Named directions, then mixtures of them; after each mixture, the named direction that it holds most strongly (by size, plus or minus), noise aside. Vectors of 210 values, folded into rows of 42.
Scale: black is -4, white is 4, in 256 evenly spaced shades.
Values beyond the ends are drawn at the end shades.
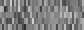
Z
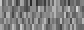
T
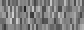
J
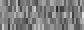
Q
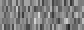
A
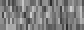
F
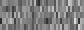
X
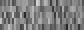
F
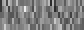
J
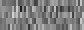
Q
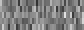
Q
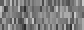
Z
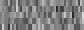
Q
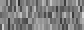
Q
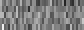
A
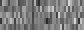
X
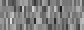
F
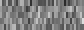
T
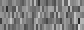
X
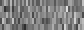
Z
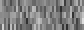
Q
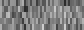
T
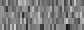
A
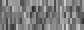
F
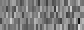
X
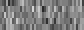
J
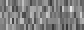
F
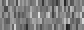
A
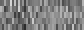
Z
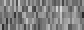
Q
